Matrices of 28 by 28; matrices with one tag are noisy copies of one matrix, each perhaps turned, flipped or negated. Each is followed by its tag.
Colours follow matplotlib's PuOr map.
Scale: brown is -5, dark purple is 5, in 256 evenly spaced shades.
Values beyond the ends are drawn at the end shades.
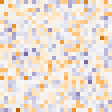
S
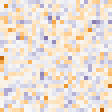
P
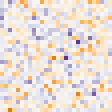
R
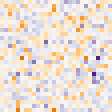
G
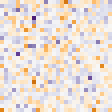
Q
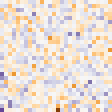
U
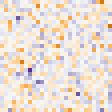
R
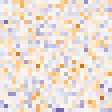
P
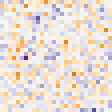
G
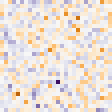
R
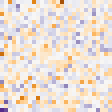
U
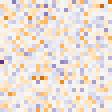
U
